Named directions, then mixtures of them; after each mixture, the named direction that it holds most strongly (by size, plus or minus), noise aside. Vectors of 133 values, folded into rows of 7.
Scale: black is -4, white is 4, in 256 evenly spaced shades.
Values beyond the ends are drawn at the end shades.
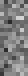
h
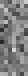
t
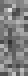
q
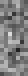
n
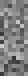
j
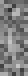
q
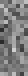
t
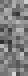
q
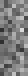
h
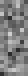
n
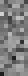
h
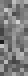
j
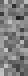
h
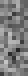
n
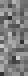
n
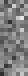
h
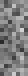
h
